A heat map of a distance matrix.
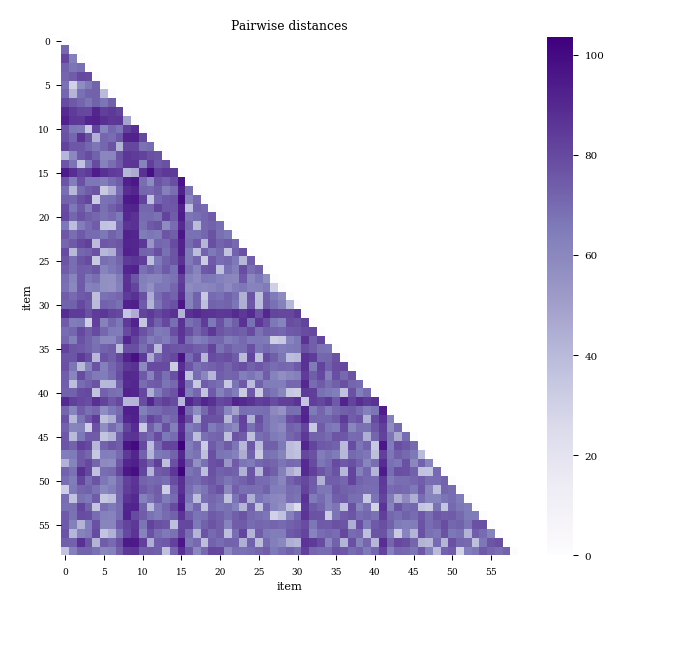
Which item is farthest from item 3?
9
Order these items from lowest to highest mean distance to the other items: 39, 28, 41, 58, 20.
28, 39, 58, 20, 41
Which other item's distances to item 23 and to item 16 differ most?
19
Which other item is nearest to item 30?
53
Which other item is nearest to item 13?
51
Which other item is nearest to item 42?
22
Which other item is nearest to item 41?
31
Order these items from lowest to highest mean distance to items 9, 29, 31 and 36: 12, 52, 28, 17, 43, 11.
11, 28, 12, 52, 17, 43
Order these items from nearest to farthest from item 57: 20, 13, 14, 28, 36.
36, 28, 20, 13, 14
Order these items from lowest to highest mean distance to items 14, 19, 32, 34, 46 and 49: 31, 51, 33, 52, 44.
44, 52, 51, 33, 31
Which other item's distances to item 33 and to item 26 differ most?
20
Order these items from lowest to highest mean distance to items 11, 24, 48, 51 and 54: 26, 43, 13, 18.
13, 18, 43, 26
